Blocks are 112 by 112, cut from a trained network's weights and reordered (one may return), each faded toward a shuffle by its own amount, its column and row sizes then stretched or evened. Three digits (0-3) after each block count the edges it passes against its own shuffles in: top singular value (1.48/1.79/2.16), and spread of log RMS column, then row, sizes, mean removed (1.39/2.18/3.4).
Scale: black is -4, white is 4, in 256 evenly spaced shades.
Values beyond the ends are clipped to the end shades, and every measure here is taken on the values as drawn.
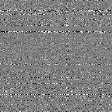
2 1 3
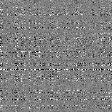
1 2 3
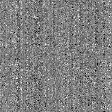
1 2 1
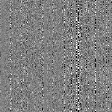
2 3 0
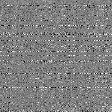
0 1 3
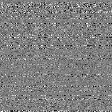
1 1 3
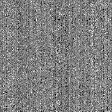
2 2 1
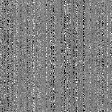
2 3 1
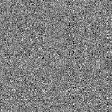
2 2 1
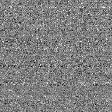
0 0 2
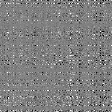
1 2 3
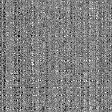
3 2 2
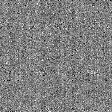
0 0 2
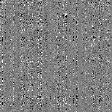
0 3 2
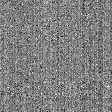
2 0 1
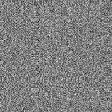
3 1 0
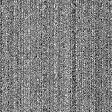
3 2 0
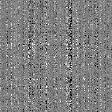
2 3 2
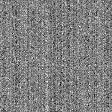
2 1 0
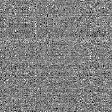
1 2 1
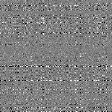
2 2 3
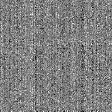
2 2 1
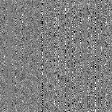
1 3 0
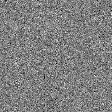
0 1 0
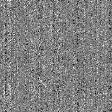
1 2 1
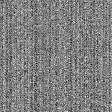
3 1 0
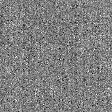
0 0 1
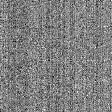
2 0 1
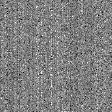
1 2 0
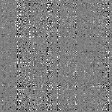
1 3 2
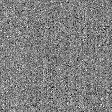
0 0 1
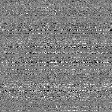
1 1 3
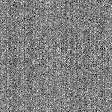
1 0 1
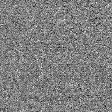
1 1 0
